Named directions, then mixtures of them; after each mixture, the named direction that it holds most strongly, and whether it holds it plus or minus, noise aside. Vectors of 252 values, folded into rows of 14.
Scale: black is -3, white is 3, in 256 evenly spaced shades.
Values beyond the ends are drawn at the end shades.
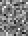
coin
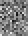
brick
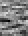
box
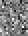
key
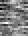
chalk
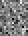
key, minus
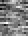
chalk, plus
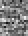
key, plus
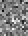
key, plus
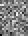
brick, minus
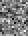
box, minus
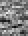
box, plus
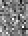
key, plus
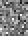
key, plus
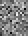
brick, minus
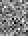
coin, plus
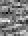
box, minus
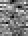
chalk, minus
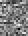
coin, minus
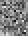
coin, plus
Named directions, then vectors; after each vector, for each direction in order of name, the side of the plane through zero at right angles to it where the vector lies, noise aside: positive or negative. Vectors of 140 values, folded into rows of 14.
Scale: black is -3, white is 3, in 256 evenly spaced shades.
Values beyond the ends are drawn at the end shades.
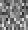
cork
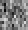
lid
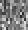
positive, positive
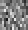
positive, negative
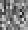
positive, positive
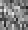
positive, negative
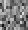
negative, negative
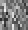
positive, negative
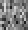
negative, negative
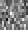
positive, negative
